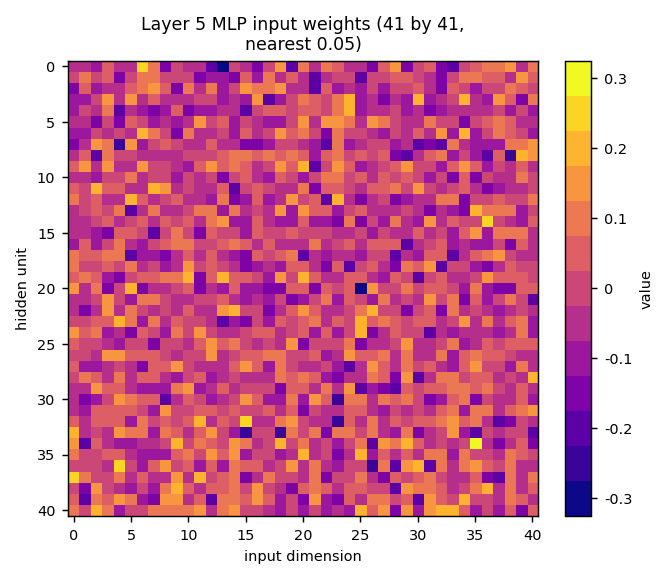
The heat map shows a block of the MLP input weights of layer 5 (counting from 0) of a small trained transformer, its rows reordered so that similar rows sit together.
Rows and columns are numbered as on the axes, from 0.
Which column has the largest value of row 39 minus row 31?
34
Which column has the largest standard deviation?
25
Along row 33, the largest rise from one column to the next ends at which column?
19
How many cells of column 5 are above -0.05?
23
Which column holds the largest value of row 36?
4
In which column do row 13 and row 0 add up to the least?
13
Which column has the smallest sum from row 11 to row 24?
15
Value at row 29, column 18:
-0.15
